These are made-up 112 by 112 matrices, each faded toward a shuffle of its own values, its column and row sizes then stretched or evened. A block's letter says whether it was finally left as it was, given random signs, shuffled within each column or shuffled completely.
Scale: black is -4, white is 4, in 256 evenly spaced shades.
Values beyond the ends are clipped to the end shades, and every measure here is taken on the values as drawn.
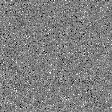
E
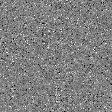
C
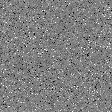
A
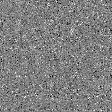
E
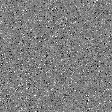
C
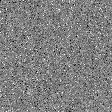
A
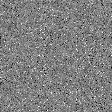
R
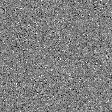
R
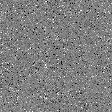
C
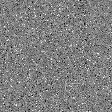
R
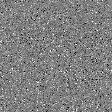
C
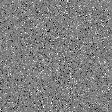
R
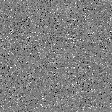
E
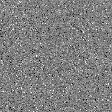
E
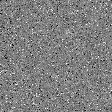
R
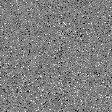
C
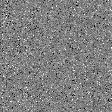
R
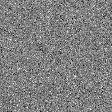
R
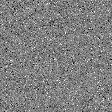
R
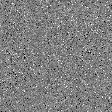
R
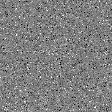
C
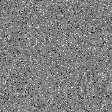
E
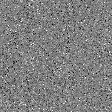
R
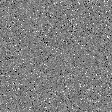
R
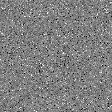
E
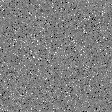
A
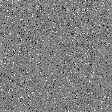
E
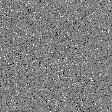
R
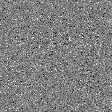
E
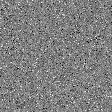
A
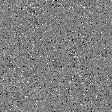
E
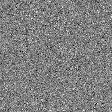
A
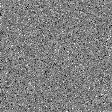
R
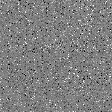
E
